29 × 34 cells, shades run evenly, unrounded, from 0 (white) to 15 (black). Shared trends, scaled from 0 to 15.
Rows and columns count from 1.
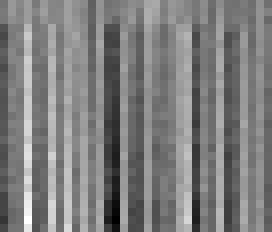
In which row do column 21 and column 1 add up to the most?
28
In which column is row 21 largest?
15
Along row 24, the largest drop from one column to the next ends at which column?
16
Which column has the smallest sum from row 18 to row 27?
4
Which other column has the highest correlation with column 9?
11
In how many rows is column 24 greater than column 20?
3
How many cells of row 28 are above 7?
22
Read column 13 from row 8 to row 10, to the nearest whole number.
6 6 6
